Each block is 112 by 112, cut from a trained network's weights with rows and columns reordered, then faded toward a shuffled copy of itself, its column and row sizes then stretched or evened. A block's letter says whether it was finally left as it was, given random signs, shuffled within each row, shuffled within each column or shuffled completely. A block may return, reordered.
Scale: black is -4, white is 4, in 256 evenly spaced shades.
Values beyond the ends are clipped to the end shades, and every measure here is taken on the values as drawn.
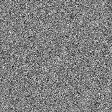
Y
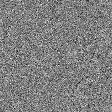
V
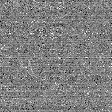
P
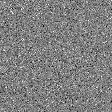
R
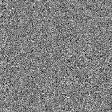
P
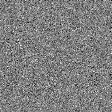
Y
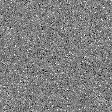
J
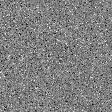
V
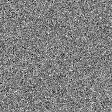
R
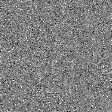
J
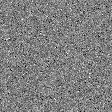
V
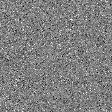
J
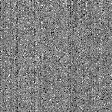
P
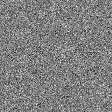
R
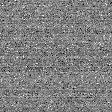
R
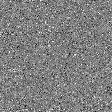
R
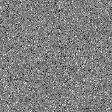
J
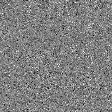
Y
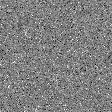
V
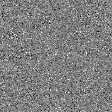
Y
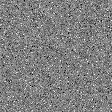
V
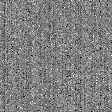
P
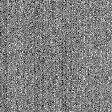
P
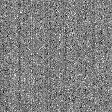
J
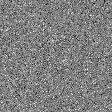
V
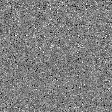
Y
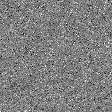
V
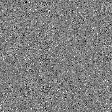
Y
